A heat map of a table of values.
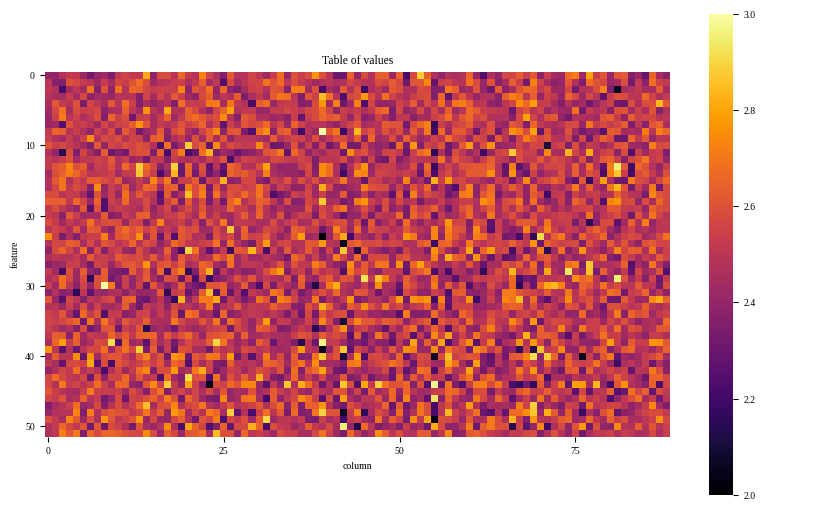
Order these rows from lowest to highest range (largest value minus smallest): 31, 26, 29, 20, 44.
20, 26, 31, 29, 44
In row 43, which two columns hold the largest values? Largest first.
20, 30
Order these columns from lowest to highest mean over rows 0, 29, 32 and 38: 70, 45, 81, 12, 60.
70, 12, 45, 81, 60
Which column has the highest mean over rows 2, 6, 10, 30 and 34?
25
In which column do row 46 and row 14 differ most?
55
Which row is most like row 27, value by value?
0
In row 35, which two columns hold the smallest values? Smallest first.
42, 55
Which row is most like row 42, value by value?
47
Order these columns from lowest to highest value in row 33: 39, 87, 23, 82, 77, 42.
42, 87, 82, 77, 23, 39
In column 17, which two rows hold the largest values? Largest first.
44, 5
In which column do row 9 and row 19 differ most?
6
